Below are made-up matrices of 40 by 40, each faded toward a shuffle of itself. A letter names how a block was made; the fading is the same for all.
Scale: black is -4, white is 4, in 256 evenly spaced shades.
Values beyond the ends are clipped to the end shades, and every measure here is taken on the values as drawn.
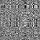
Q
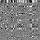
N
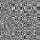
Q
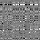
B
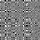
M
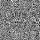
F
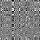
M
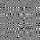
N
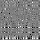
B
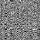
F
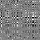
B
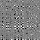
N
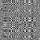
M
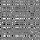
B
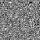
F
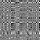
M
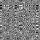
Q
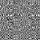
Q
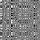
M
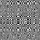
B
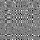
B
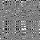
N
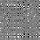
N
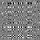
M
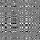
B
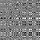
M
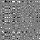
N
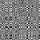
M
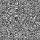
F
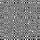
M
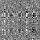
Q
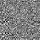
F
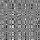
M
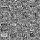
F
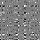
N
